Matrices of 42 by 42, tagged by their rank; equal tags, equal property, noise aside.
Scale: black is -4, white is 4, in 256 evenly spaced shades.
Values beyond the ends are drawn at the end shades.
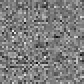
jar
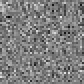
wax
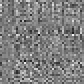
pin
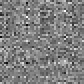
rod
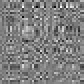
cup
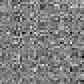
jar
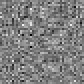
jar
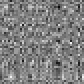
pin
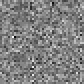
wax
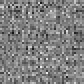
pin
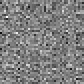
jar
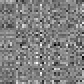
cup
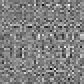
pin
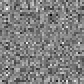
jar
